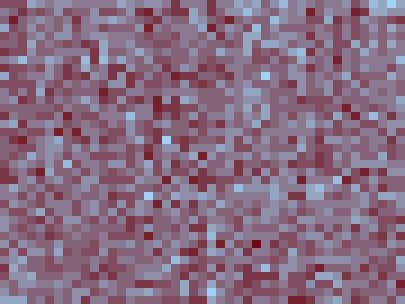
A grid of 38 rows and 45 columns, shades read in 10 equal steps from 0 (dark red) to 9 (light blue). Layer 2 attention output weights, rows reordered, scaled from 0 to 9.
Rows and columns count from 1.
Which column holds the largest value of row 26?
25
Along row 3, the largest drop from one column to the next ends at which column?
38
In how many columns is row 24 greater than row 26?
24
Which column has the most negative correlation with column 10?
30
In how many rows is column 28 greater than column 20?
23
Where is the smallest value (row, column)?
31, 29
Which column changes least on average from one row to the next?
32
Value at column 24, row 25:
6
